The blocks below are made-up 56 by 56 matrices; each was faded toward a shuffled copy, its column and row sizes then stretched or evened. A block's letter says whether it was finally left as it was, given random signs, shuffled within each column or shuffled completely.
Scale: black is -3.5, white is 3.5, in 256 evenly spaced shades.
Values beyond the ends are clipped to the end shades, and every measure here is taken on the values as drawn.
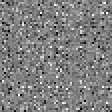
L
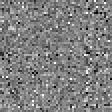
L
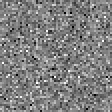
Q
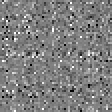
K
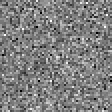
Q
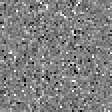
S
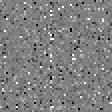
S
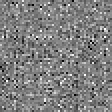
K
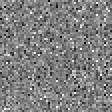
S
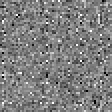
L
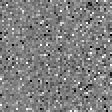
S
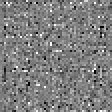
L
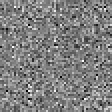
K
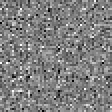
K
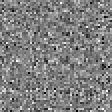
K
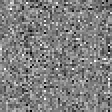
S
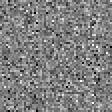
S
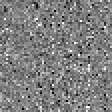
S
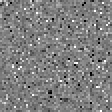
Q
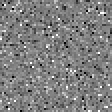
Q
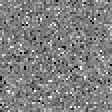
Q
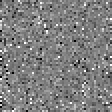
S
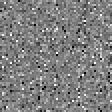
S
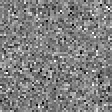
Q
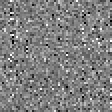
S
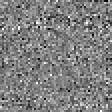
L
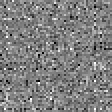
K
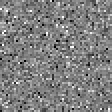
Q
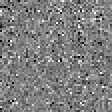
L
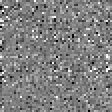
L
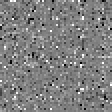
L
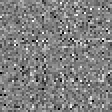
K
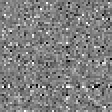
K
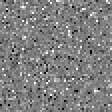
Q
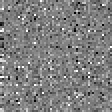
K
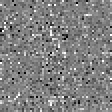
L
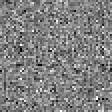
L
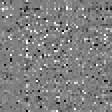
K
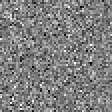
S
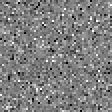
Q
